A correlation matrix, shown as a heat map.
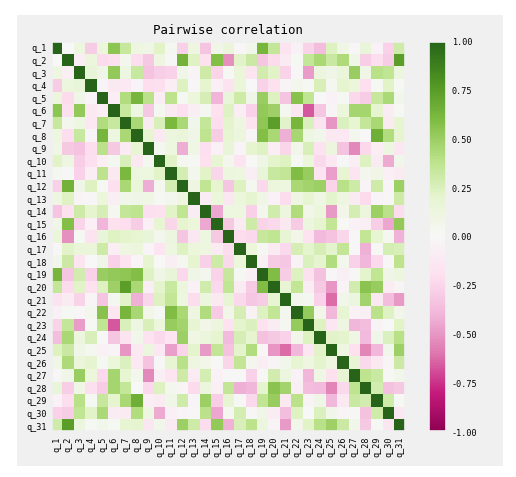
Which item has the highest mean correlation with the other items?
q_7
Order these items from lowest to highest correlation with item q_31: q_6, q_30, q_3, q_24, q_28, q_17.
q_28, q_30, q_6, q_3, q_17, q_24
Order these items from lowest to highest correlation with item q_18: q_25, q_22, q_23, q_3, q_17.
q_3, q_22, q_17, q_23, q_25
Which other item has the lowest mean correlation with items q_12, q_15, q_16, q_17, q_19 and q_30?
q_21
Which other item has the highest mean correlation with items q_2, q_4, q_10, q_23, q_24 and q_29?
q_12
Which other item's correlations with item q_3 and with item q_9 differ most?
q_27
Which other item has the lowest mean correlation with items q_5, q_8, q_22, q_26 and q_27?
q_15
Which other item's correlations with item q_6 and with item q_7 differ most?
q_23
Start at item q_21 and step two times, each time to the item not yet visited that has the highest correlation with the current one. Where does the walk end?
q_20
